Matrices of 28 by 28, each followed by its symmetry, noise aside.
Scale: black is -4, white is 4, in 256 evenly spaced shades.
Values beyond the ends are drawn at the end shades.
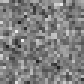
no symmetry.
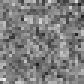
symmetric across the other diagonal.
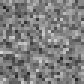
symmetric across the other diagonal.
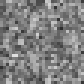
mirrored top to bottom.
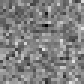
no symmetry.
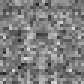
mirrored left to right.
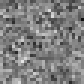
antisymmetric.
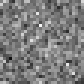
symmetric.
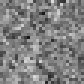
no symmetry.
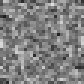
same after a half turn.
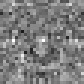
mirrored left to right.
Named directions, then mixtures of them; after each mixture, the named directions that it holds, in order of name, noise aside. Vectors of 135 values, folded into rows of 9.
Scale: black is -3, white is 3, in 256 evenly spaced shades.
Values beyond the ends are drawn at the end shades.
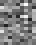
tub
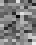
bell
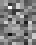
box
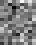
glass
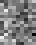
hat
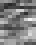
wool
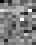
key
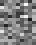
tub.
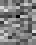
hat, tub.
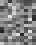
glass, tub.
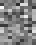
tub.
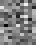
tub.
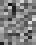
box, glass.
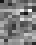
key, wool.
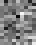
bell.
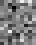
glass.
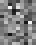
box.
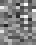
tub.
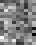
hat.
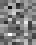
box.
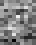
bell, hat, wool.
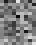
bell.
